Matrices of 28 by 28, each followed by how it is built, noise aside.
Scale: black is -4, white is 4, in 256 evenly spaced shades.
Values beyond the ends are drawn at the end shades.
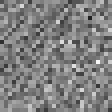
Hankel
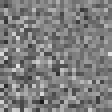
lower triangular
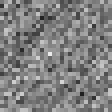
Hankel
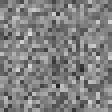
repeating rows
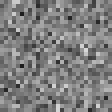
repeating rows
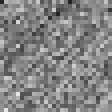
Hankel
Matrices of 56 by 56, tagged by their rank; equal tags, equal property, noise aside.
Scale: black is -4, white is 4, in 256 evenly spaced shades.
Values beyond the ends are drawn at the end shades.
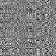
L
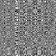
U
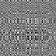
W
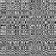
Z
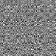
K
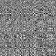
L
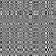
W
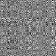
K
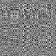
U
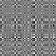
W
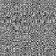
L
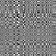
W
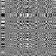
W
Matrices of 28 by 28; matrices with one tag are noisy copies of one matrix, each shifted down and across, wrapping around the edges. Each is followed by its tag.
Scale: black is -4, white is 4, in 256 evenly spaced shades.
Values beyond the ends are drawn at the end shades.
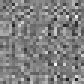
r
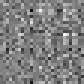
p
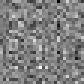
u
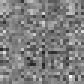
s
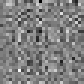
r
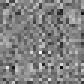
r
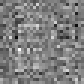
s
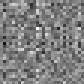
p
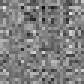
s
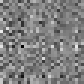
r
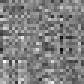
s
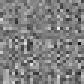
r
